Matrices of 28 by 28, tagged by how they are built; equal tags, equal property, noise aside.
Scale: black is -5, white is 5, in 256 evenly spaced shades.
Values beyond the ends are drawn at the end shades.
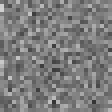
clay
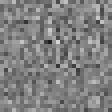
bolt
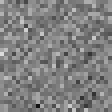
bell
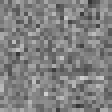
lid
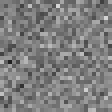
bell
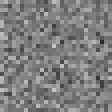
clay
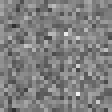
clay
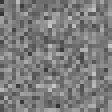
clay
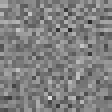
bolt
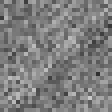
bell
